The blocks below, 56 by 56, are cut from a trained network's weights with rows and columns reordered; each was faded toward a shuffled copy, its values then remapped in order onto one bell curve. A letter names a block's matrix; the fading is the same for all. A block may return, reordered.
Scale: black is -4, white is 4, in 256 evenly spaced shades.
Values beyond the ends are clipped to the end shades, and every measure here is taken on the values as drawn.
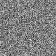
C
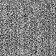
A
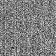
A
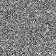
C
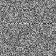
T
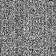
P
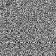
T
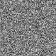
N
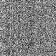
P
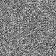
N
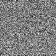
T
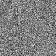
N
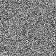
C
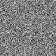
T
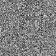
C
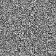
C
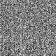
P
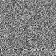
T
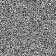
N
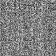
P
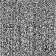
A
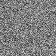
T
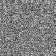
N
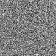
N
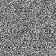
T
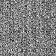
A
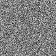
C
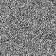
N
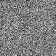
T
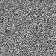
T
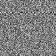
T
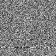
T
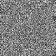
C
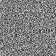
T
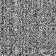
P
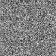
N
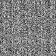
A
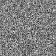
N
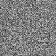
N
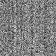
P
